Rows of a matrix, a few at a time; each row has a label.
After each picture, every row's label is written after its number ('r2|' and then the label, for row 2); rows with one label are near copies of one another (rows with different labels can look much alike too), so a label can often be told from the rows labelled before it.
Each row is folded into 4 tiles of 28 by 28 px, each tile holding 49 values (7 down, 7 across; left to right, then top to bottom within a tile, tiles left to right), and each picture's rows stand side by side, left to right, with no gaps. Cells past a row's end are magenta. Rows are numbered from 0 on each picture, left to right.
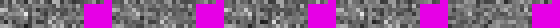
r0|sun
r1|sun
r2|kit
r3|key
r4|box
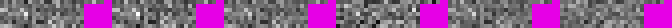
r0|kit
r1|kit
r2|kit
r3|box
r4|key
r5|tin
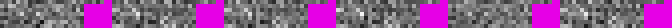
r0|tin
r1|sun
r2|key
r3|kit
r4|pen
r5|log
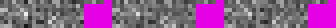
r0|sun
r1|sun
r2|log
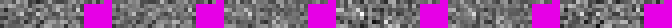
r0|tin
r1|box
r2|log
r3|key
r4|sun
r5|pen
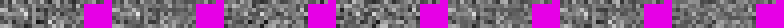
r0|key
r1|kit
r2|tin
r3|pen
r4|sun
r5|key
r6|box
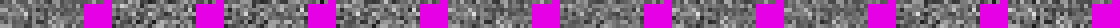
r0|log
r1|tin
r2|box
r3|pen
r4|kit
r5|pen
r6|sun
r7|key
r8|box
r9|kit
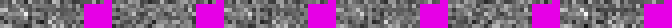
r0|sun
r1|box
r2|key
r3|key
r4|tin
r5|kit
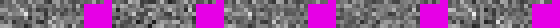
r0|log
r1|pen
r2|sun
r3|tin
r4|key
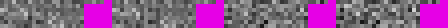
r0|sun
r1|key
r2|box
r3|pen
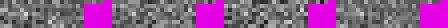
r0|sun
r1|pen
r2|box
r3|log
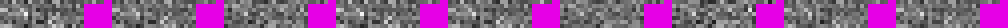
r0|kit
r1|sun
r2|pen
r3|sun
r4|log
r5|pen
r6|box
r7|key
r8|sun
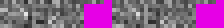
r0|sun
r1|key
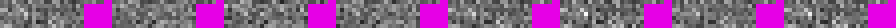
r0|key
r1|tin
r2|pen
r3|pen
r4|kit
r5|kit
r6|sun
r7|kit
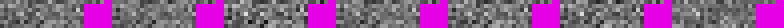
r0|tin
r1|box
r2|pen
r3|box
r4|tin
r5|pen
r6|log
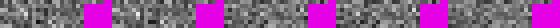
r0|key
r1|key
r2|box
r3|box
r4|box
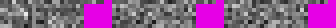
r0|log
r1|pen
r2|tin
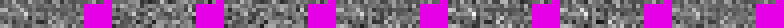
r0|log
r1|box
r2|pen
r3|kit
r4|sun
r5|kit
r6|sun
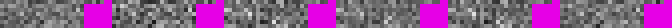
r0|tin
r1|pen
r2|key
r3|sun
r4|key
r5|box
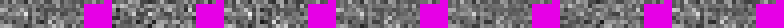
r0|kit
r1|pen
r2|key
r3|sun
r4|sun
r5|tin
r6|sun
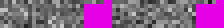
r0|sun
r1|box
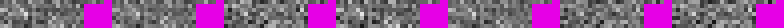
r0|log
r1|sun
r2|pen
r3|sun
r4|key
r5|box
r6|box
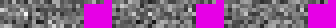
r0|kit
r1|tin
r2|box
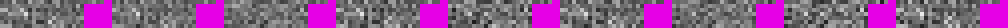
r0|log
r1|kit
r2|tin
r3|log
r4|pen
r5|log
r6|box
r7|box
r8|sun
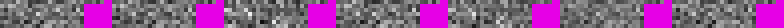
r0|tin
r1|pen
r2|key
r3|tin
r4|sun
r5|tin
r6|pen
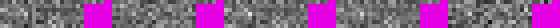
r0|kit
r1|tin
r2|sun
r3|sun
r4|box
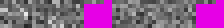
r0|sun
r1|pen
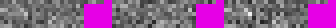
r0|log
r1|tin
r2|kit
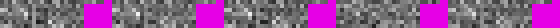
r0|key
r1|sun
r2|log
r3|pen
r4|log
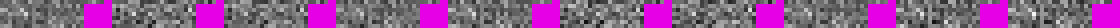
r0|log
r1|pen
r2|pen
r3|kit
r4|kit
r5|tin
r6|box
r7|kit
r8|key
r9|key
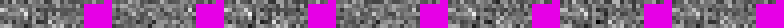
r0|kit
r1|pen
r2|kit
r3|tin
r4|log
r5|key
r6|log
